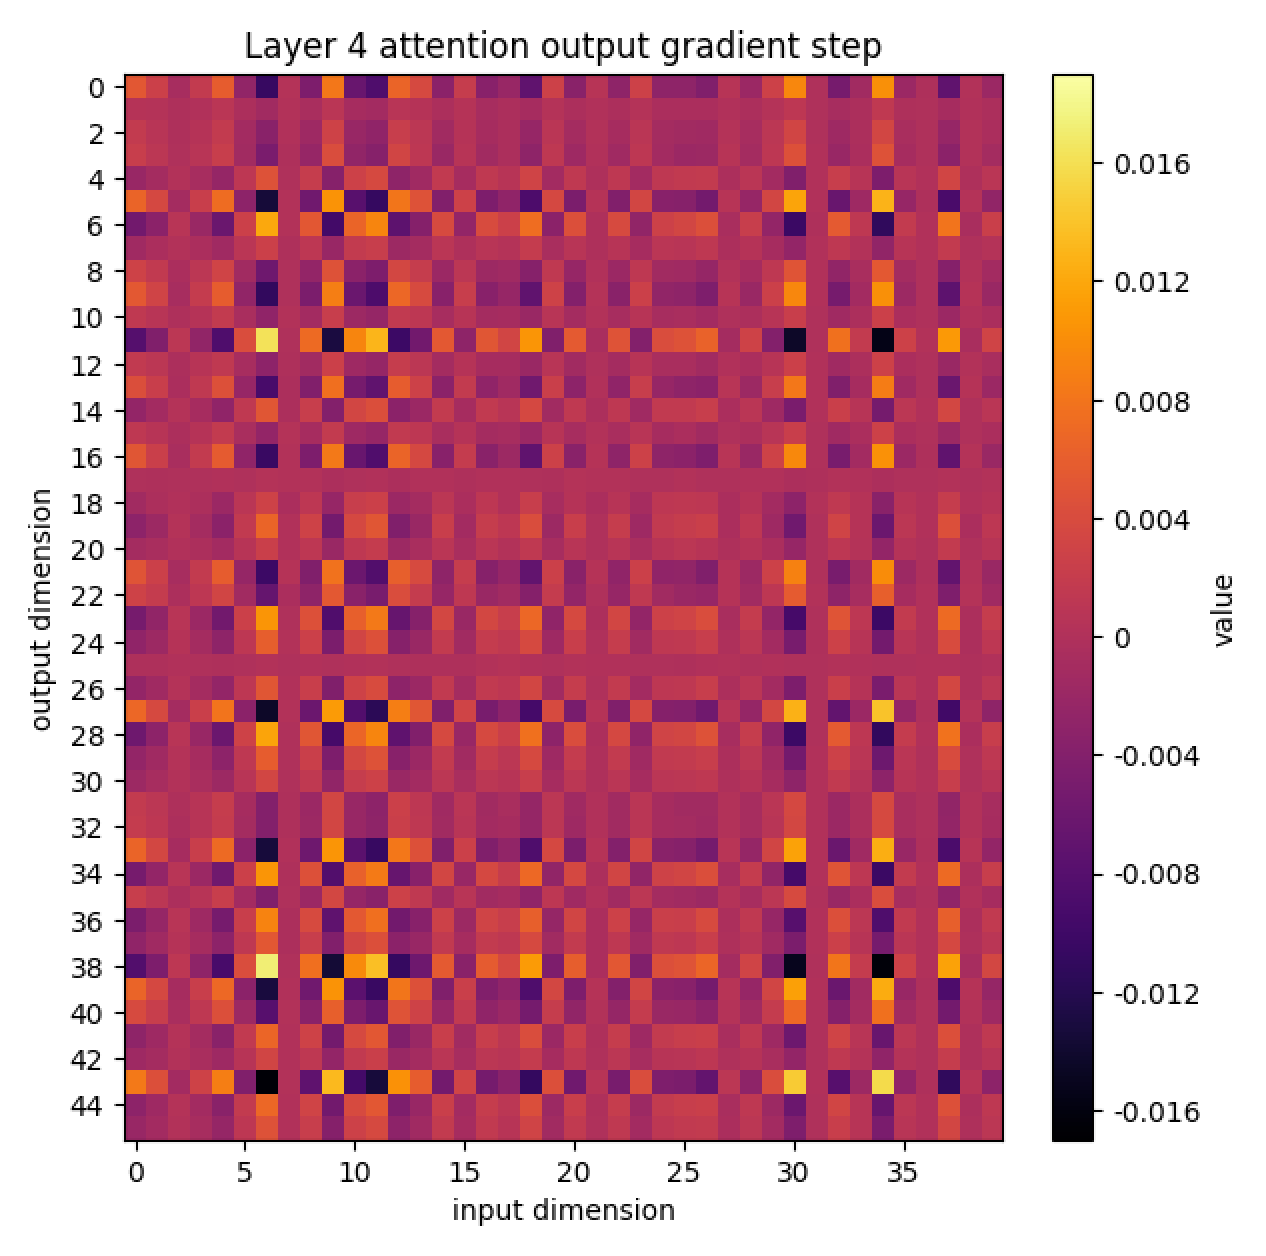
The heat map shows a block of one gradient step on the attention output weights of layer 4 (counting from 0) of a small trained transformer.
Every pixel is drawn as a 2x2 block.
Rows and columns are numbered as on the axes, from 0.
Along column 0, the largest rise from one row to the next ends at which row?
39
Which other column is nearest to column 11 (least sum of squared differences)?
37
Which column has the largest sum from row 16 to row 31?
6
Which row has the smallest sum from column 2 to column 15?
43
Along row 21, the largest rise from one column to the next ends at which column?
12
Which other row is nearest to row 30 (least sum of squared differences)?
42
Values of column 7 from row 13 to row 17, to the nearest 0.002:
0 0 0 0 0
